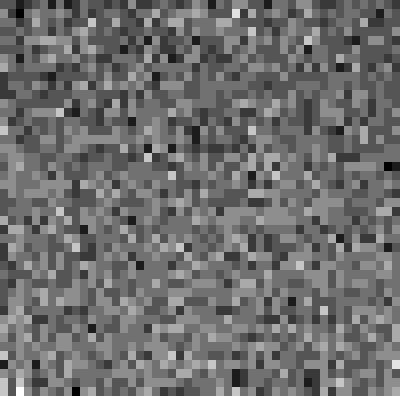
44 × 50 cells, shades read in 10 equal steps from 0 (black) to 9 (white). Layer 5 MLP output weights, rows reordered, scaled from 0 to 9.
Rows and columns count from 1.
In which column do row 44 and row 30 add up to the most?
3
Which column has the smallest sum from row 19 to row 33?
1
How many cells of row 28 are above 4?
15
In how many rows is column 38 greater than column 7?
14
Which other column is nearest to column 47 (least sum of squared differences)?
4
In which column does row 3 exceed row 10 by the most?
12
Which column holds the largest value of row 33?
6
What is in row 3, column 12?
7
